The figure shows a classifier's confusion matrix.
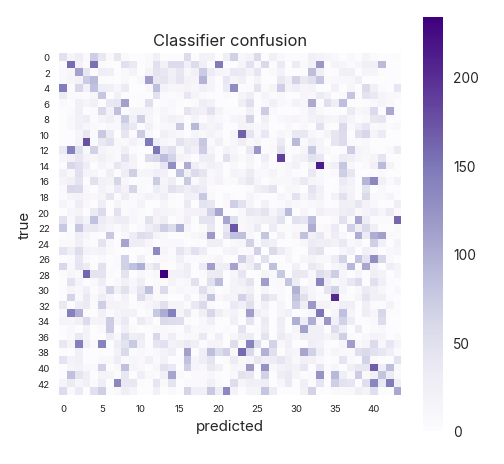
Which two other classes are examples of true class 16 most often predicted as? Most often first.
40, 39
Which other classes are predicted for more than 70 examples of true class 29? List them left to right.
20, 26, 33
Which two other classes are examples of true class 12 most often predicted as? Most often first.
1, 25
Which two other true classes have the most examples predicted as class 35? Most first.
31, 41
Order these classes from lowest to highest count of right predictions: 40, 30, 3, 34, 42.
3, 30, 34, 42, 40
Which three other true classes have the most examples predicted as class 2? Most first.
37, 33, 22
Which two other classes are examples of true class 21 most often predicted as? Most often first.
43, 38
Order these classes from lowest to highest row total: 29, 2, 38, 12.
2, 29, 12, 38
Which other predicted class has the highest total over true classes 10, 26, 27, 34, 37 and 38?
23
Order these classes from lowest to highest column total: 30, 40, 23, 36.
30, 23, 36, 40
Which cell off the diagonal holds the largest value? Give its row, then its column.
28, 13
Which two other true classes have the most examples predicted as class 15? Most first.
22, 9
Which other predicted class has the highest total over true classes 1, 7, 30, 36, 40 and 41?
26
